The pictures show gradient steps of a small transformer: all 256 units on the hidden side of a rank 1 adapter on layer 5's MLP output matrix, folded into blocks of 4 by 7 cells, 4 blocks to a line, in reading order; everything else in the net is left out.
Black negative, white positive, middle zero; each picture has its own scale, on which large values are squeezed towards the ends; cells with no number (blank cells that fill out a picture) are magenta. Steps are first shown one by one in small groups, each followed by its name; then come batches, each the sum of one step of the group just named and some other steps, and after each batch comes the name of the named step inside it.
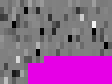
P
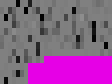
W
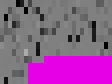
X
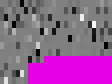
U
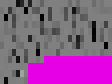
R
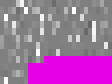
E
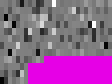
U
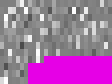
E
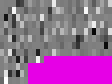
R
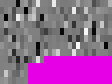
X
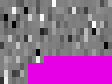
P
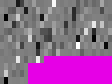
X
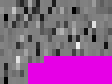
X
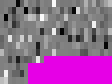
X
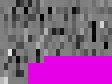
R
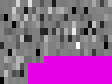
P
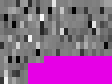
P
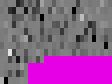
W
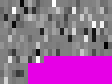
U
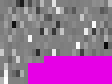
U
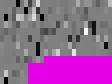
X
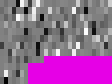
W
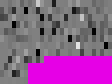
P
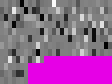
U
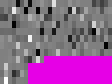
P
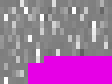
E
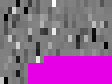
W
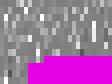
E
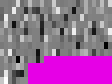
P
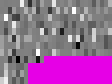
E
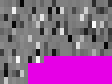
U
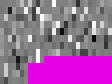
E
